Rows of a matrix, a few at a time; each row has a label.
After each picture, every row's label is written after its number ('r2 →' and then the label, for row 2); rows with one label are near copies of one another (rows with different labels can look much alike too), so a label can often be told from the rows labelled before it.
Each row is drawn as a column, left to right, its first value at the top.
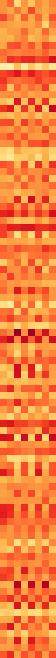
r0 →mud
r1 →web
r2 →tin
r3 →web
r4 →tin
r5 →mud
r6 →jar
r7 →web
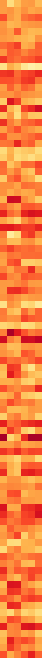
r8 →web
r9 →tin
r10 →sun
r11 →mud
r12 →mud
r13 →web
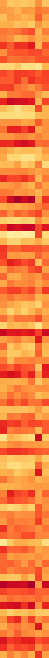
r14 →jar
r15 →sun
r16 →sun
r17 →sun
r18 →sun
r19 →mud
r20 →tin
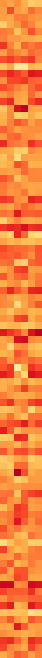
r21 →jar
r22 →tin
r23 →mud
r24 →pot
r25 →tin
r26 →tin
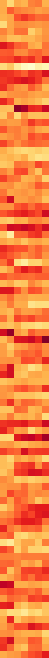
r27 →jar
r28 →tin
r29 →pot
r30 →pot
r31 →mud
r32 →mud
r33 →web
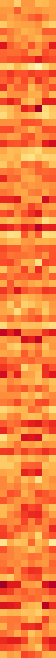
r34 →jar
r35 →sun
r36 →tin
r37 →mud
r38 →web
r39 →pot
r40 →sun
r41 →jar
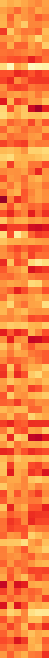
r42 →sun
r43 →mud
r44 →tin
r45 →jar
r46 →pot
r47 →pot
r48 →mud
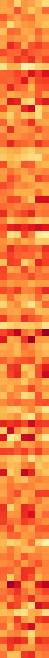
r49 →mud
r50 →jar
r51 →tin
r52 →mud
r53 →web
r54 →sun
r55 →tin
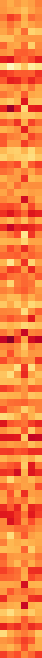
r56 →web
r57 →pot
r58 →mud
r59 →sun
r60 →mud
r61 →web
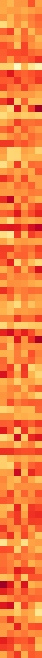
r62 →jar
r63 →sun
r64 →mud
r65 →jar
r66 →mud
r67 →pot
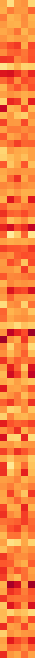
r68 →web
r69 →tin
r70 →jar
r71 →mud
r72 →tin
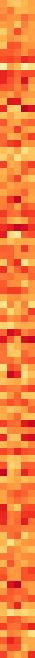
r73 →mud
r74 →tin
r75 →sun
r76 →pot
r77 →web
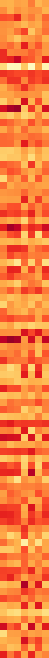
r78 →web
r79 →pot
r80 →pot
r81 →jar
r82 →mud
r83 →tin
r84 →pot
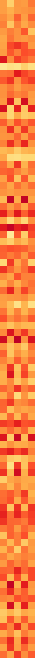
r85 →pot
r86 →sun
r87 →web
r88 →sun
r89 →mud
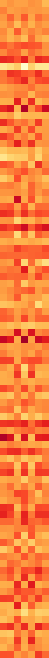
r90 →web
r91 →web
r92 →sun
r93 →pot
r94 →jar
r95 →web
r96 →pot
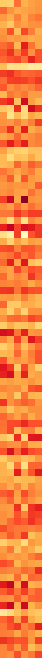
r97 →tin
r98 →sun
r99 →mud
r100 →sun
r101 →pot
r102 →mud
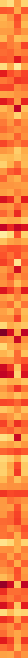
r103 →tin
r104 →tin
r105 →pot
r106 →tin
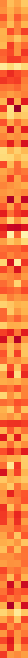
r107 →mud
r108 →sun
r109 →pot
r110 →sun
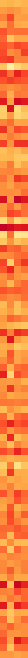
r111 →sun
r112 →pot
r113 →sun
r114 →sun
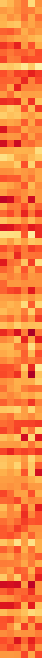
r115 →sun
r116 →sun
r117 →jar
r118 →mud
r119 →tin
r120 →mud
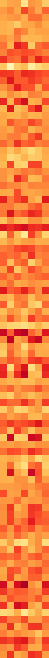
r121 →tin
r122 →mud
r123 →jar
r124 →tin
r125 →mud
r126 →web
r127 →tin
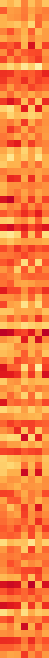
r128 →tin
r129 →sun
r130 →jar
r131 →mud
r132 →jar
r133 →mud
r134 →tin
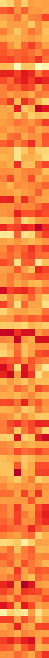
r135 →tin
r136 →tin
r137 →mud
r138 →tin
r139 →jar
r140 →pot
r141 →mud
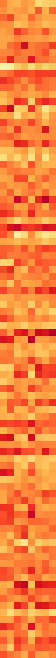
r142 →mud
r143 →pot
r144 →sun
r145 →jar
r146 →web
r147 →tin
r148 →sun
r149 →tin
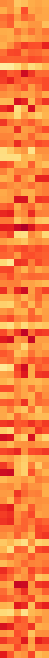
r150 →mud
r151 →mud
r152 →sun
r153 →tin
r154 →web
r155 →jar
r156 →jar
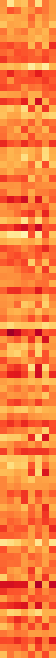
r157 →jar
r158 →tin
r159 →tin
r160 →sun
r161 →mud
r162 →tin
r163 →mud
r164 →jar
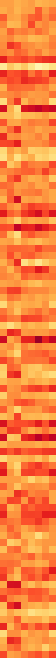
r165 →web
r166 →jar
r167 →sun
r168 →pot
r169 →pot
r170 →pot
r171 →pot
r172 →web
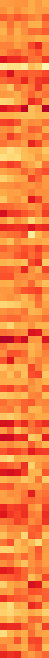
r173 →web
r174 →web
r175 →mud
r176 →pot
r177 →sun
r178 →jar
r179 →pot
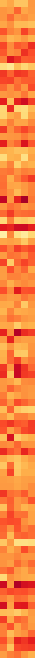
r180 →sun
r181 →pot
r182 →tin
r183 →sun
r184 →jar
